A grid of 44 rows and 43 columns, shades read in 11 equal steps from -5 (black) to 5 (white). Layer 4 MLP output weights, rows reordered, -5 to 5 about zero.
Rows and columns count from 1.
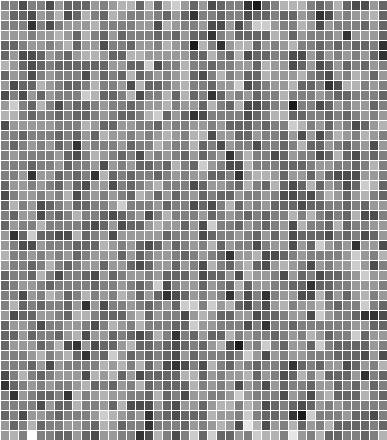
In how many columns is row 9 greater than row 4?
17
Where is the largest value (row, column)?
44, 4
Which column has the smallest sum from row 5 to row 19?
9
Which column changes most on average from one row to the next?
33
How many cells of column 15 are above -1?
30
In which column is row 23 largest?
24
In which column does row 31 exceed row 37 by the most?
21
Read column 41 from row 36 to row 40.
-2 1 -3 1 2
